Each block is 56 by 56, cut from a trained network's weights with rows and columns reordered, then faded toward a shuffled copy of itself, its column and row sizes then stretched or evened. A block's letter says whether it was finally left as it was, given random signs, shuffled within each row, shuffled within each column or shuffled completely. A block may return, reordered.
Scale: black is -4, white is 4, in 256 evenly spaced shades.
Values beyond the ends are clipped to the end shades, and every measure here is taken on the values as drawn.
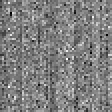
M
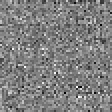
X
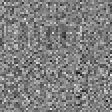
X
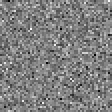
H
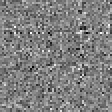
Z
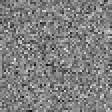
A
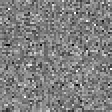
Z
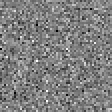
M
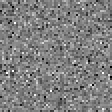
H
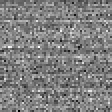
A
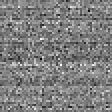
X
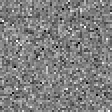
H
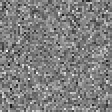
M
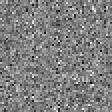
M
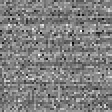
A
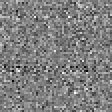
Z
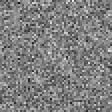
M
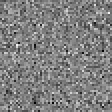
Z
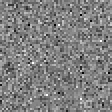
M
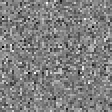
Z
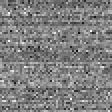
A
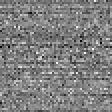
A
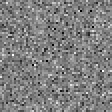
H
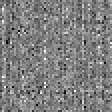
X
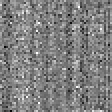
X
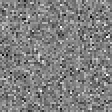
M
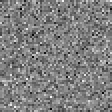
H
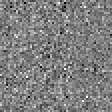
Z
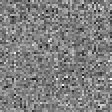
X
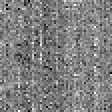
X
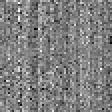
X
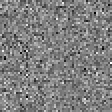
M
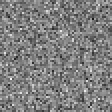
H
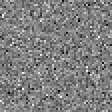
H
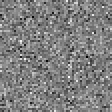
M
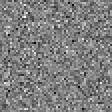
M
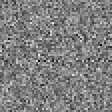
A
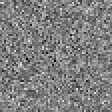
H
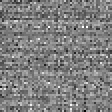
X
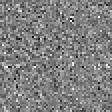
Z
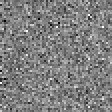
M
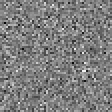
Z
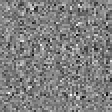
X
